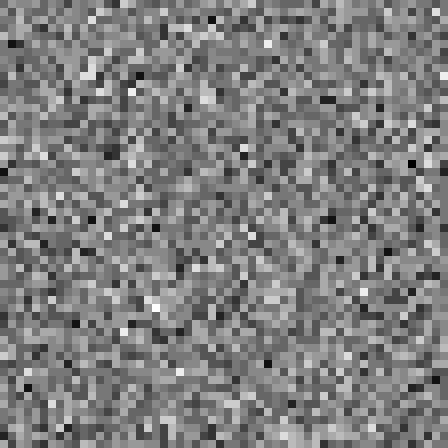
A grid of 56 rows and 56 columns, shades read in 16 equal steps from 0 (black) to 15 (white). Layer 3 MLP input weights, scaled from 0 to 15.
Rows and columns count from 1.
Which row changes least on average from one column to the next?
7
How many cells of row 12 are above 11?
4
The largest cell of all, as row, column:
39, 20
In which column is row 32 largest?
55
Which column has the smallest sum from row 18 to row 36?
48
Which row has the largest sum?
12
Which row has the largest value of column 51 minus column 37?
51
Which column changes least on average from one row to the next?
40
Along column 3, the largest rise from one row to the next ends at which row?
34
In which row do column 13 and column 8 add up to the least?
10
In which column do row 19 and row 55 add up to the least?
54
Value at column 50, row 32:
5
